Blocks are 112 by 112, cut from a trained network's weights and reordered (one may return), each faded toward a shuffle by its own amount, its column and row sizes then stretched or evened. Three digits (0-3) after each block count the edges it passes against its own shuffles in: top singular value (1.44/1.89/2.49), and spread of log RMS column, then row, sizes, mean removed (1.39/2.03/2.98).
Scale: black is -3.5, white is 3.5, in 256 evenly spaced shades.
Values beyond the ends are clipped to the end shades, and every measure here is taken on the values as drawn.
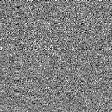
2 0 2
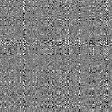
3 3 3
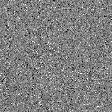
1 1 0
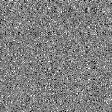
2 0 2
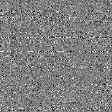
1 2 3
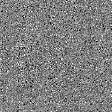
0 2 2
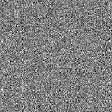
2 2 1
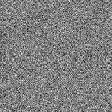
2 0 0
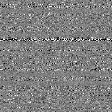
2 1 3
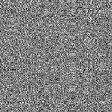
2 1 1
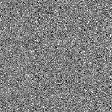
2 2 0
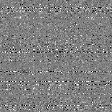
1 1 3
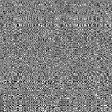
3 1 3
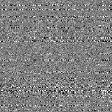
2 1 3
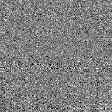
2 1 2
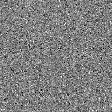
1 1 0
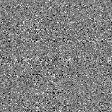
2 1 2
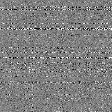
2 1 3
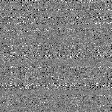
1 1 3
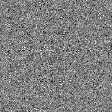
1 1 1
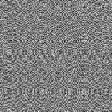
3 1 1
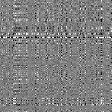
3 3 3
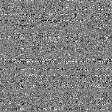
1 1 3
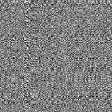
3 1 2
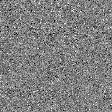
0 1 1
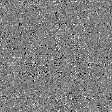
0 2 2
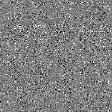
0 2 2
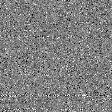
0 1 2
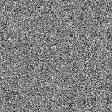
2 1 0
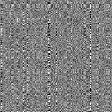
3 3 1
